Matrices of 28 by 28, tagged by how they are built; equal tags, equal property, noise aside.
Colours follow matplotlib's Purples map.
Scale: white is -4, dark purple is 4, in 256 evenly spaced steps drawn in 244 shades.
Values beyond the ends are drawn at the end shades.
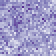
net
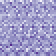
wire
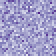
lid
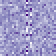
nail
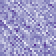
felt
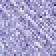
felt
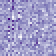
nail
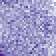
net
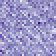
felt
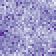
net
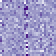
nail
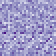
wire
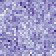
net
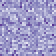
wire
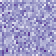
lid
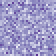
lid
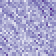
felt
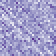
felt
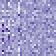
nail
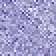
felt
